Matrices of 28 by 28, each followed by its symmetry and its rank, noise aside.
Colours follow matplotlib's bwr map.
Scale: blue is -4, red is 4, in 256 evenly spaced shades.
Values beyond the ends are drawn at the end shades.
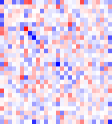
symmetric, rank eight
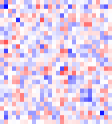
symmetric, rank eight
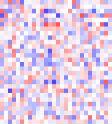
no symmetry, rank six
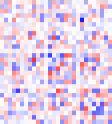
symmetric, rank six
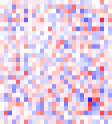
no symmetry, rank four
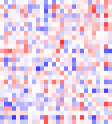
antisymmetric, rank six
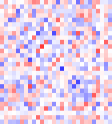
symmetric, rank eight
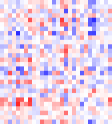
antisymmetric, rank four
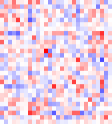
symmetric, rank eight
